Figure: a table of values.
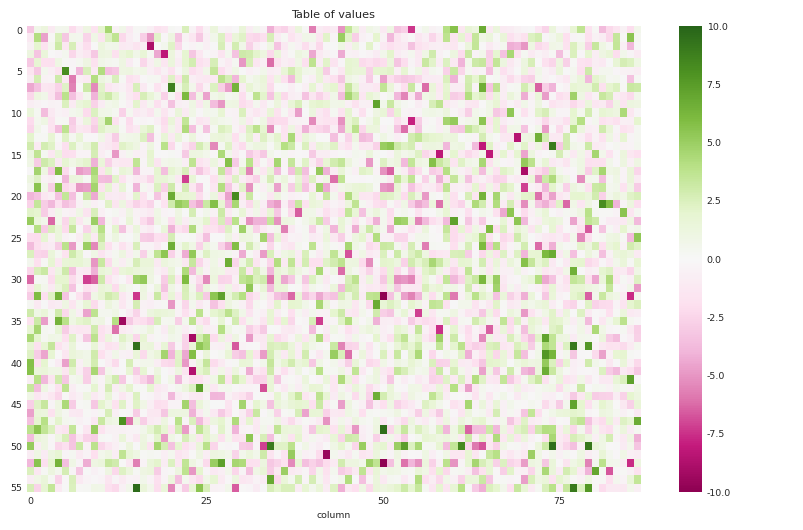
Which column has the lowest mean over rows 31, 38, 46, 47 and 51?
42
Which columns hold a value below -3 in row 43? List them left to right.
1, 33, 62
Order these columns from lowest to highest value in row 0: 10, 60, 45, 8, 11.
8, 10, 45, 11, 60
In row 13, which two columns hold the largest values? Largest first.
72, 37
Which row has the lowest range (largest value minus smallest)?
46
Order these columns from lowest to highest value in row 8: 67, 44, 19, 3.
44, 19, 3, 67
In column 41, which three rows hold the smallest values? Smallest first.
35, 32, 52
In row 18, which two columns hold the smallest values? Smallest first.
22, 43
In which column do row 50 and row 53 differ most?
79
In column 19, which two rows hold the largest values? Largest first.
27, 39
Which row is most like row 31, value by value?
49
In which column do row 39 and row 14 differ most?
73
